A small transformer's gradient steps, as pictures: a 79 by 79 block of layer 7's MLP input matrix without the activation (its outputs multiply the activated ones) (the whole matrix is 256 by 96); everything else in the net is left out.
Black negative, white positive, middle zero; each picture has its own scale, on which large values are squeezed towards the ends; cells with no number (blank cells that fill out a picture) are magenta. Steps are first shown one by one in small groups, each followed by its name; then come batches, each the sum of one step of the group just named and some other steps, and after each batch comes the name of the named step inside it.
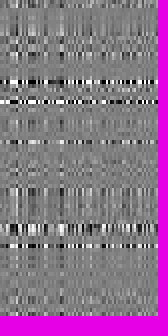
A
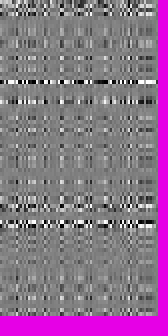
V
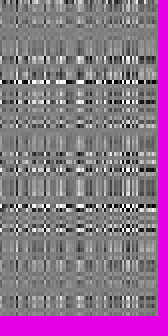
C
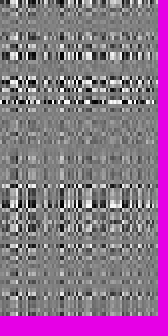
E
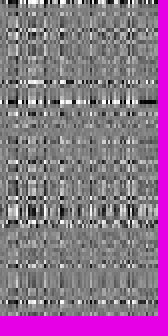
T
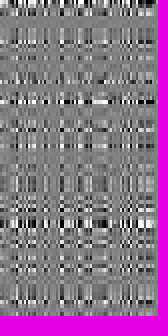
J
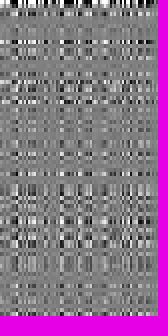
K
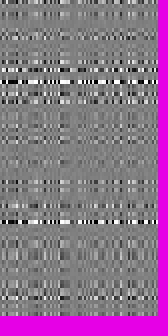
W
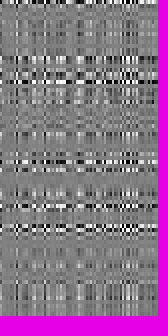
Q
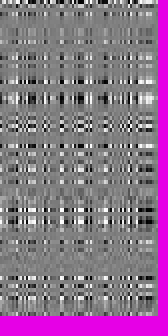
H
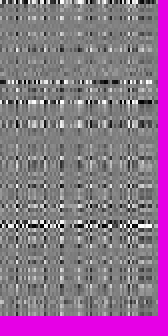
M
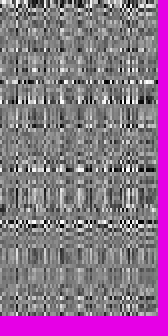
V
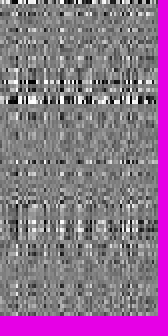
K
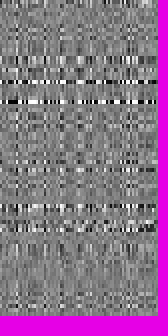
C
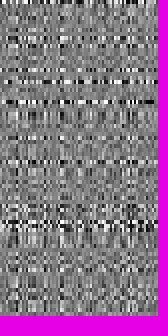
T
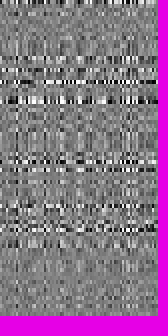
Q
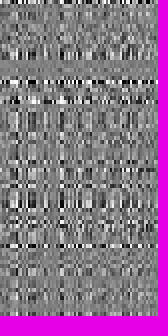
E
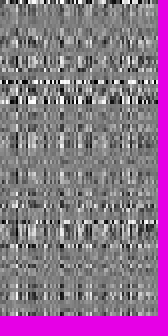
W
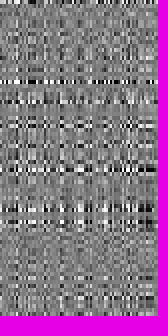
H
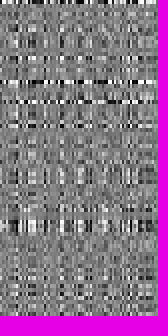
H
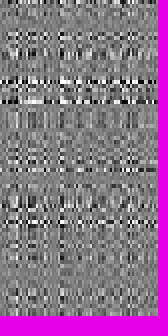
E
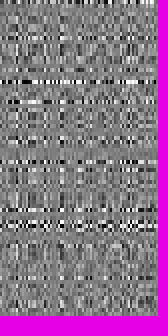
H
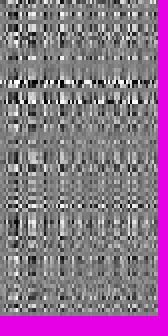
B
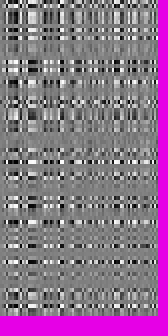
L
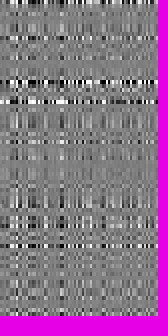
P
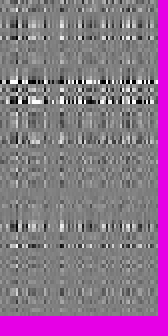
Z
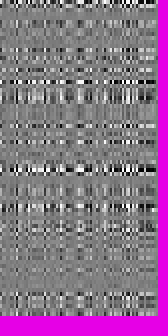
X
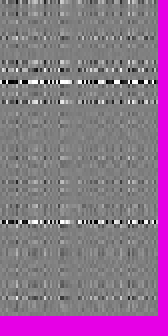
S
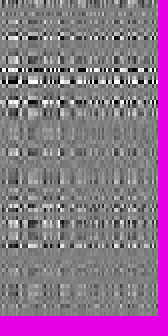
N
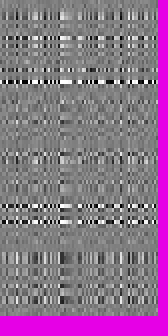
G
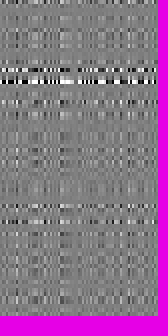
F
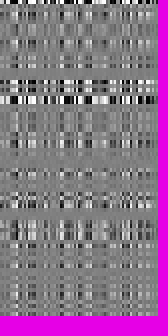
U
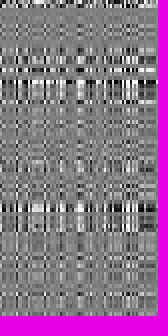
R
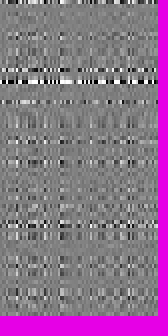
F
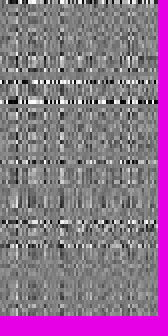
S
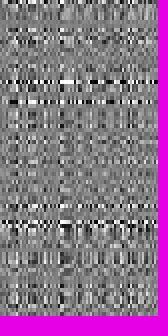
G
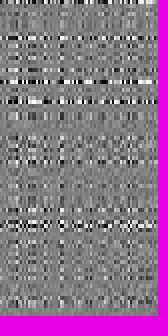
Z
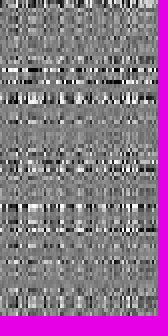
X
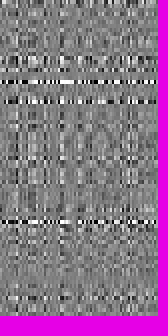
S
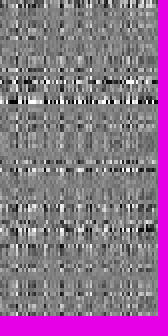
X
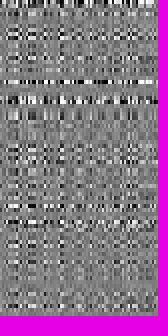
L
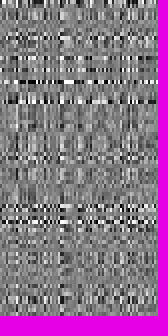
G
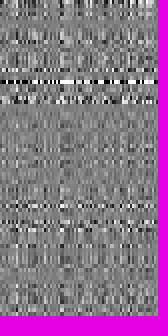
F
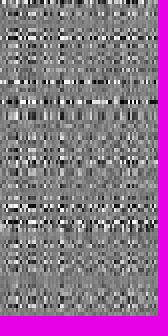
L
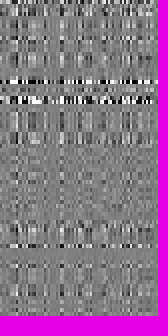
Z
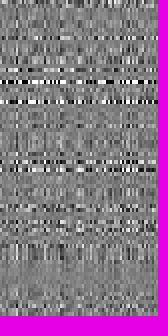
X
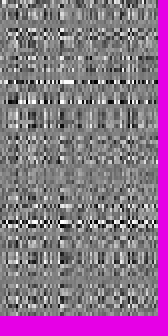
G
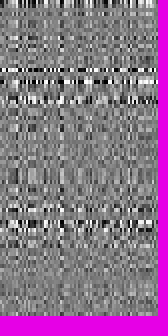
N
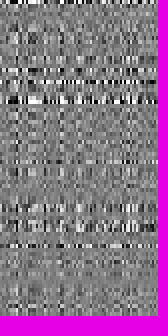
R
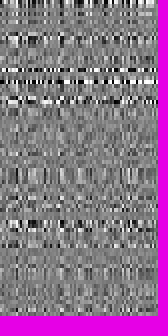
N
